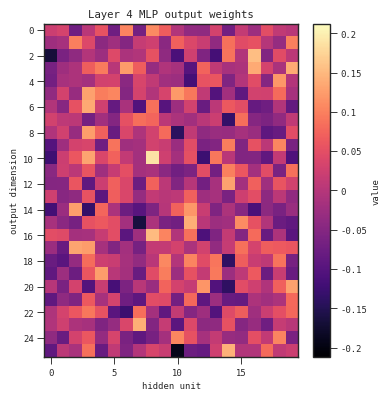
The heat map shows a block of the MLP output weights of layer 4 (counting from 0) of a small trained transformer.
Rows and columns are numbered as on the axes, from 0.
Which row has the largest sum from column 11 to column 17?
15
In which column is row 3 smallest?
11
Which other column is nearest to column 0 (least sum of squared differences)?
1
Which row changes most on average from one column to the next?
10
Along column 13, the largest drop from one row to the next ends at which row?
20
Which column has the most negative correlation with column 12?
8
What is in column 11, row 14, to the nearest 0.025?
0.125
